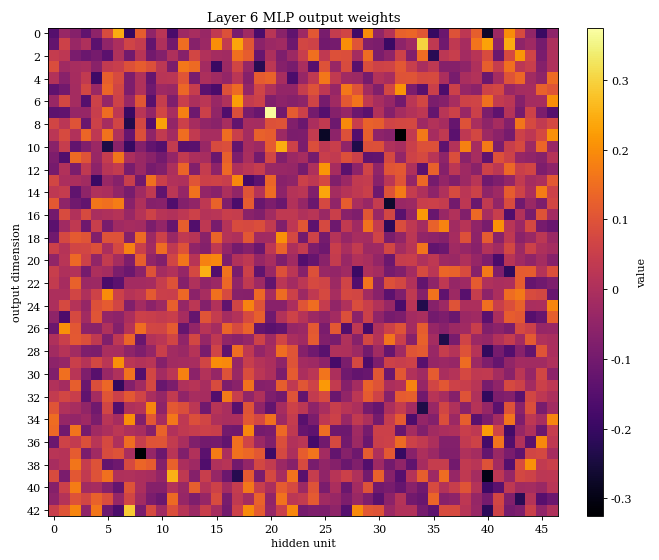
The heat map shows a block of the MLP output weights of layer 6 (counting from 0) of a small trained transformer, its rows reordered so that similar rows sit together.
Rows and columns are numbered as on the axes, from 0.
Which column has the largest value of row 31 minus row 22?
5
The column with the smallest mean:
40
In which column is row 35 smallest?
42
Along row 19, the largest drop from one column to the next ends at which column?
35
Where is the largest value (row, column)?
7, 20
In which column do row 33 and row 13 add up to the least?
4
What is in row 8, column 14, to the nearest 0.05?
-0.05
